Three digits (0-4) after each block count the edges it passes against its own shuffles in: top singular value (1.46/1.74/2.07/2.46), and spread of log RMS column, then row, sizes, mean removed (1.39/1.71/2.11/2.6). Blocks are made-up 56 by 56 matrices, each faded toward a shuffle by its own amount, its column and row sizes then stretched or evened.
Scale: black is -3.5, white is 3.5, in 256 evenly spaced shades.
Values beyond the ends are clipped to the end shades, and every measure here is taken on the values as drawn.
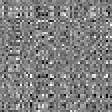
4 3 3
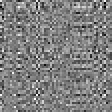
4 3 3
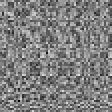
4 2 2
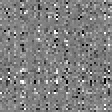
2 4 3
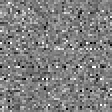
2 1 3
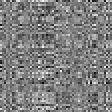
4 4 4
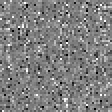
1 3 0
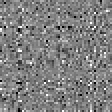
3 3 2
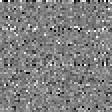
2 1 3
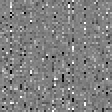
0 4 0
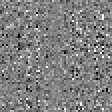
0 4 2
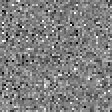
0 1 1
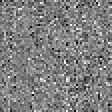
2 2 0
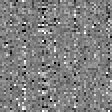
2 4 0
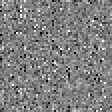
0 2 0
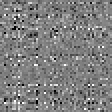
3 3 4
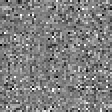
1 1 3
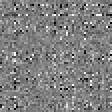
1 3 3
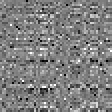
4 1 2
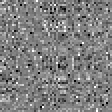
3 1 0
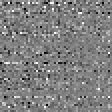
0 2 4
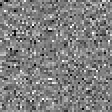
2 0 2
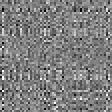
4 4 3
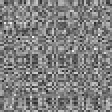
4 2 3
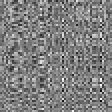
4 4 2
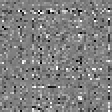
2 3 4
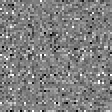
1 2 3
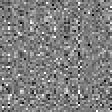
3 2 0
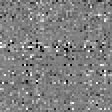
0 2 4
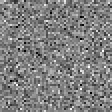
2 1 0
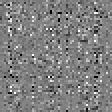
1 4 3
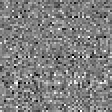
3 0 3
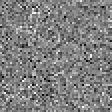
1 1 1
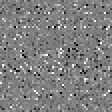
0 0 3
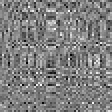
4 1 4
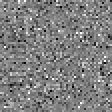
1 0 1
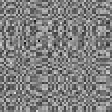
4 2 1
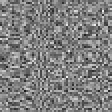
3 0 3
